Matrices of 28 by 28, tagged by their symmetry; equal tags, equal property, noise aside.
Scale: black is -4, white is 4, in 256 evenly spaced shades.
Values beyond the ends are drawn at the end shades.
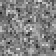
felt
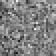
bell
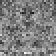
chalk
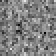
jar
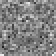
chalk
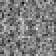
jar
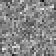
felt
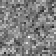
bell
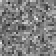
jar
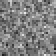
bell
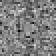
jar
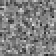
bell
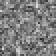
felt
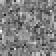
felt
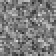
felt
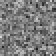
jar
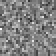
bell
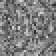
jar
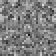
chalk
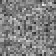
jar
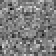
chalk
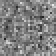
jar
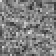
felt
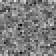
felt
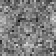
chalk
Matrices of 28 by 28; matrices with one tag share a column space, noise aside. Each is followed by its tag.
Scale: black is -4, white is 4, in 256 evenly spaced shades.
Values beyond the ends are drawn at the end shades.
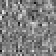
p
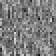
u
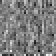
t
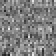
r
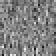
u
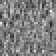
p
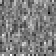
t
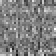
r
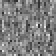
t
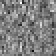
p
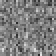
r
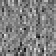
r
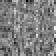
r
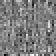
t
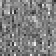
t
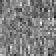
u
